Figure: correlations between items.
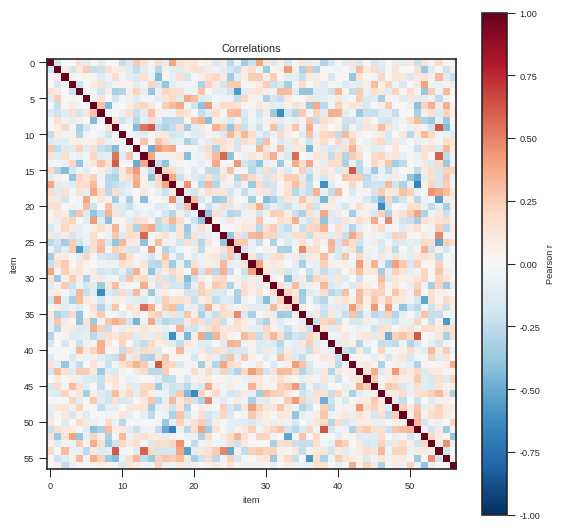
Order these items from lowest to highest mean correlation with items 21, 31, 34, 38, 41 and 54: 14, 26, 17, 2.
17, 26, 14, 2
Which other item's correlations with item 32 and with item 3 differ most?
7
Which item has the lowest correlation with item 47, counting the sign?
38
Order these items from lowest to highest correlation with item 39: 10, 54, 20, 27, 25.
54, 27, 20, 10, 25
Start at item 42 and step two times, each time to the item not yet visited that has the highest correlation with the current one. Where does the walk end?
12
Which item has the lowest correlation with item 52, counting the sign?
33
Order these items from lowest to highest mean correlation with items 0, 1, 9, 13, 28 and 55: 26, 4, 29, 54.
26, 4, 29, 54
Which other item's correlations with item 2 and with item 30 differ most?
15
